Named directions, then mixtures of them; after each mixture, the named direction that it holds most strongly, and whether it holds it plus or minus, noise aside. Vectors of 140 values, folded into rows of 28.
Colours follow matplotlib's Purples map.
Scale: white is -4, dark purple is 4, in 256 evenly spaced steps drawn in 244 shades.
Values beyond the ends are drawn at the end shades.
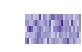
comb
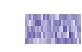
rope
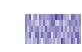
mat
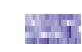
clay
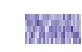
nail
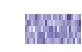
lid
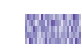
comb, minus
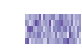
comb, plus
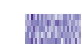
mat, minus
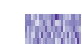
mat, plus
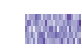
lid, plus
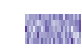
nail, minus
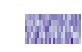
nail, minus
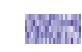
nail, minus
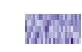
nail, minus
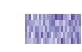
mat, plus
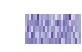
mat, minus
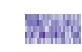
nail, plus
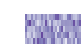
rope, minus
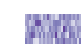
rope, plus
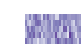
rope, plus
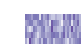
comb, minus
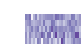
mat, plus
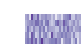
mat, minus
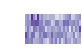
mat, minus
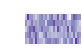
lid, minus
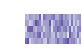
comb, plus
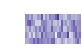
rope, minus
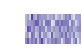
mat, minus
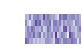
rope, plus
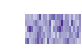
comb, plus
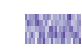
nail, plus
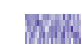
nail, plus
